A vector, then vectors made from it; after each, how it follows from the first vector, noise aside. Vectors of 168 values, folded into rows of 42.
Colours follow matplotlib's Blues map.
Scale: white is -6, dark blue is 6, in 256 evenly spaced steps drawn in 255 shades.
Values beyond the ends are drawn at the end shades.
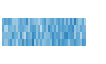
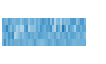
reversed, negated, partly zeroed.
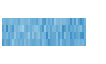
reversed, negated, shrunk.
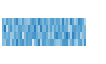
sign-scrambled.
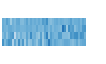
reversed, negated, partly zeroed.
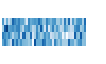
negated, scaled up.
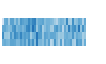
wrapped around.
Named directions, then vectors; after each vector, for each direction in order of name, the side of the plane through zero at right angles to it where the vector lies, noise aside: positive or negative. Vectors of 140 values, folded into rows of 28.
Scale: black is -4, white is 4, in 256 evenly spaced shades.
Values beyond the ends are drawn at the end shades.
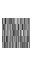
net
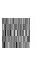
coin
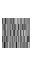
positive, positive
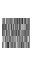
negative, negative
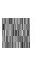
negative, positive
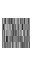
negative, positive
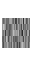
positive, negative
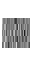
negative, negative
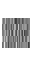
negative, negative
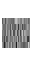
positive, positive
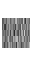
positive, positive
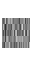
positive, negative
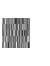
negative, negative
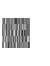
negative, negative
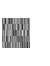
negative, positive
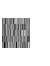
positive, positive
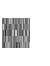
positive, negative
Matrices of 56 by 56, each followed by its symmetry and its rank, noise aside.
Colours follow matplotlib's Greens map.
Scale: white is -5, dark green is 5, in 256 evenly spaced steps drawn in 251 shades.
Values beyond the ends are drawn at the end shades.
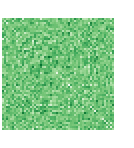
symmetric, rank eight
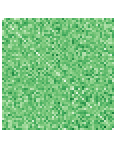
symmetric, rank eight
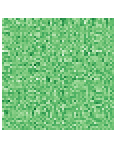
no symmetry, rank eight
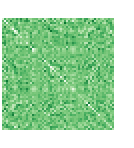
symmetric, rank six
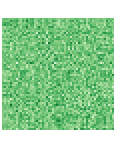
no symmetry, rank eight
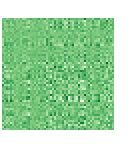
no symmetry, rank four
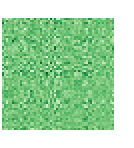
antisymmetric, rank four
